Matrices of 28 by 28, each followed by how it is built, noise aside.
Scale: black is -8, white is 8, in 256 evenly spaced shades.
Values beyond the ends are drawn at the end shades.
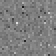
sparse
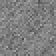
Hankel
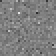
sparse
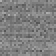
blocks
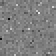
sparse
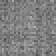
blocks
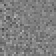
lower triangular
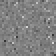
sparse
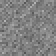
Hankel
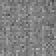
blocks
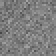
Hankel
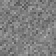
Hankel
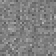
blocks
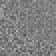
lower triangular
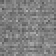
blocks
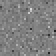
sparse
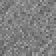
Hankel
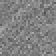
Hankel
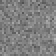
blocks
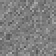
Hankel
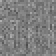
blocks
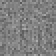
blocks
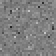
sparse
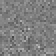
lower triangular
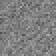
Hankel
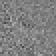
lower triangular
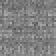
blocks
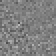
lower triangular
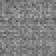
blocks
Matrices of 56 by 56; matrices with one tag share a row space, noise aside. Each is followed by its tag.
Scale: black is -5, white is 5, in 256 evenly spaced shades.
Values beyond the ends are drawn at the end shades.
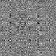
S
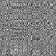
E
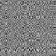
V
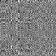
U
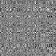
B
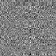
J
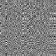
V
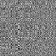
U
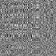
E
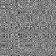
U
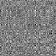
B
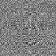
J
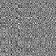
U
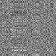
E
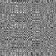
E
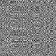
E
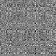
B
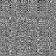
S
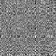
B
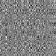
V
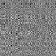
U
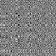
U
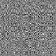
J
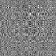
J
